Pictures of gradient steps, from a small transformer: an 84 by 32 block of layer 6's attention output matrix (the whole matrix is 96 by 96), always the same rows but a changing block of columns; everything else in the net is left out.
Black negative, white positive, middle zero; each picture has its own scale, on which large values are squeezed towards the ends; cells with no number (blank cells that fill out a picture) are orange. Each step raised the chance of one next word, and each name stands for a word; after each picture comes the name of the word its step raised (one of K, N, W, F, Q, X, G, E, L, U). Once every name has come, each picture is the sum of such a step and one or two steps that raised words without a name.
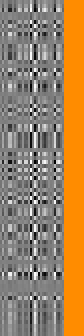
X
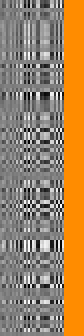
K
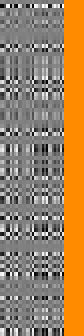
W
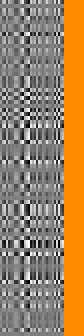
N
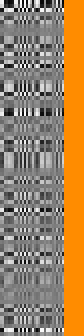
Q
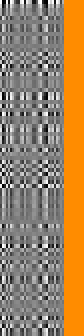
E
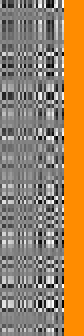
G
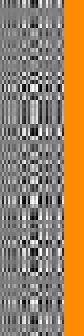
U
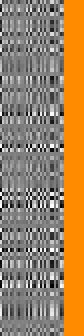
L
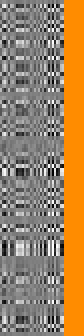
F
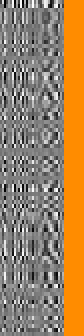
K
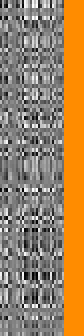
N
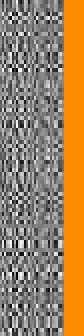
N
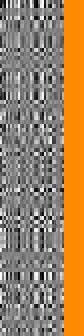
E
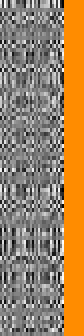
K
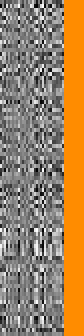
F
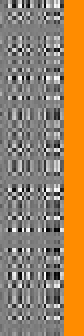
L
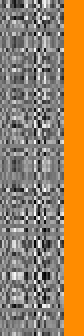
N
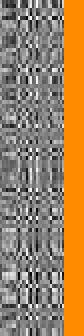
N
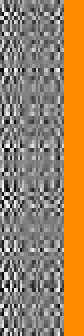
L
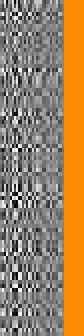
L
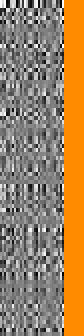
Q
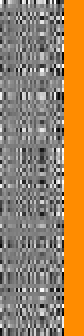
E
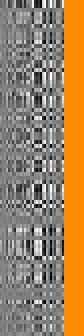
K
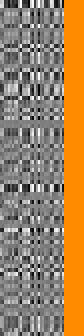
U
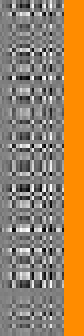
L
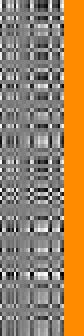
X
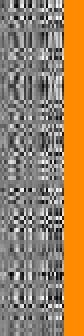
X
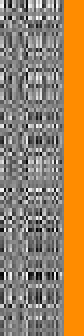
X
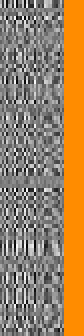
F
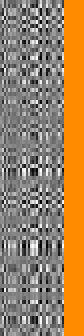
F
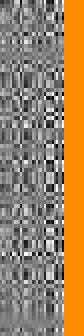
N
